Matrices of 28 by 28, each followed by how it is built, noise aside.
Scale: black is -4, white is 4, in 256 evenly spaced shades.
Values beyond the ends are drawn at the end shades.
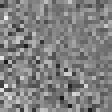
lower triangular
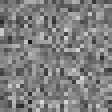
blocks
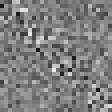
banded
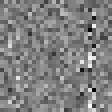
uneven columns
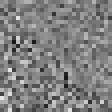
lower triangular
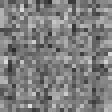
blocks
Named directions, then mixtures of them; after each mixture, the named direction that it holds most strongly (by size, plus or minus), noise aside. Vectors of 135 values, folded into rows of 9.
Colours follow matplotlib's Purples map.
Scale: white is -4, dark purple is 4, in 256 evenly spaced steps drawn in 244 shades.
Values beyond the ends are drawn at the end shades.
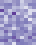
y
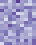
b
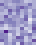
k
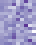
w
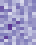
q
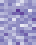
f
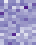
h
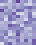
b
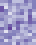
q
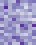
f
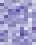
k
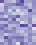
f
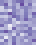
q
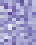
q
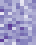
q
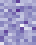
b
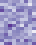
b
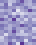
f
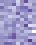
w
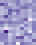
k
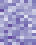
y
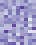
k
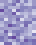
b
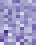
k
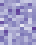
k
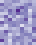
k
